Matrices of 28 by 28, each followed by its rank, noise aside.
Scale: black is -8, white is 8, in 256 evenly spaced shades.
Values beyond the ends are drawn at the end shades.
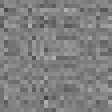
three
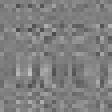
two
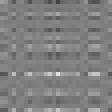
one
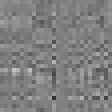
three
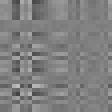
one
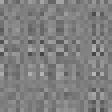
two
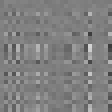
one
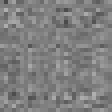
three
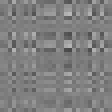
one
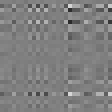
one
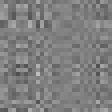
two
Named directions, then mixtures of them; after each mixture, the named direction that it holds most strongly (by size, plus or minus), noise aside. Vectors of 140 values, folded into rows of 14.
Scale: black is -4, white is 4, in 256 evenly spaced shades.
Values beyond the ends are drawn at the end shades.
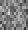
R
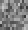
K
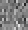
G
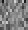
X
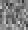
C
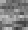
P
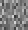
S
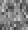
K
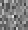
S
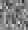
C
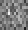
R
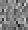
G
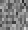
K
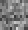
P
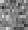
P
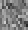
C
